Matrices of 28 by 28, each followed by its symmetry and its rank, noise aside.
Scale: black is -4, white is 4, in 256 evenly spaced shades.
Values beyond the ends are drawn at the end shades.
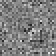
symmetric, rank five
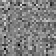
no symmetry, rank seven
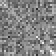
symmetric, rank six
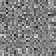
no symmetry, rank five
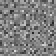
symmetric, rank five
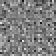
antisymmetric, rank six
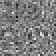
no symmetry, rank six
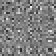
no symmetry, rank five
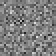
symmetric, rank five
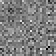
symmetric, rank six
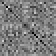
symmetric, rank six
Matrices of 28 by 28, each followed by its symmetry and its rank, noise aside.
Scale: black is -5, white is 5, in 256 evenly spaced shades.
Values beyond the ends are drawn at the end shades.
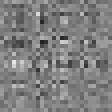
no symmetry, rank three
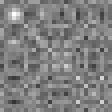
symmetric, rank three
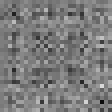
symmetric, rank three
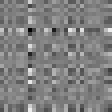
symmetric, rank one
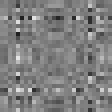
antisymmetric, rank two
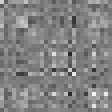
symmetric, rank three
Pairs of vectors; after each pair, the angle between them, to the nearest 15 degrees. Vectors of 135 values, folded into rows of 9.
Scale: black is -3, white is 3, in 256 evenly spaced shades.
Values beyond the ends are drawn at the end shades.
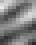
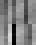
105 degrees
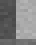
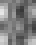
120 degrees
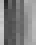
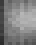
105 degrees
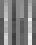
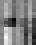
60 degrees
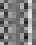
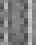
45 degrees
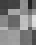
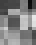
15 degrees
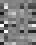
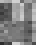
75 degrees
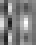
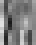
45 degrees
